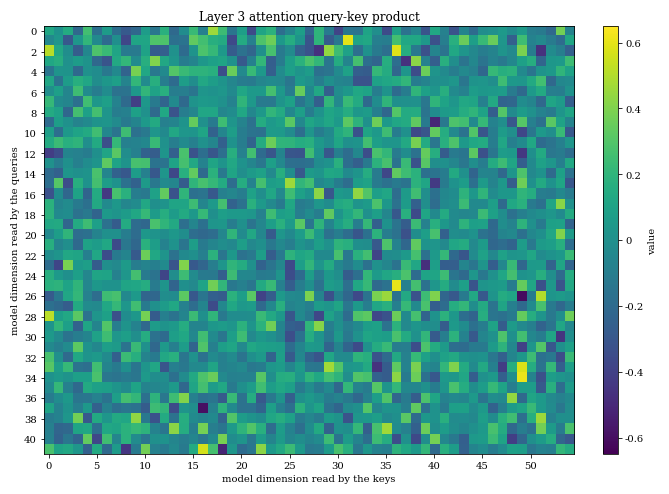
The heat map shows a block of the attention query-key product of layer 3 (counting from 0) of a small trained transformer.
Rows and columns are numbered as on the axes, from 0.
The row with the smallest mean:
12
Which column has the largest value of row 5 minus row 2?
51
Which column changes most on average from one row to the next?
38
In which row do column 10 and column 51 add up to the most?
39
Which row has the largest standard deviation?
26
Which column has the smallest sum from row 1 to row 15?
8
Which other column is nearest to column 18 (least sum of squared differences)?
4
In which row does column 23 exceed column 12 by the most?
2
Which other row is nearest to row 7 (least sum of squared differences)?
21
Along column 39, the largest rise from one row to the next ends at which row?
24
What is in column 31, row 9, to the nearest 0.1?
0.3
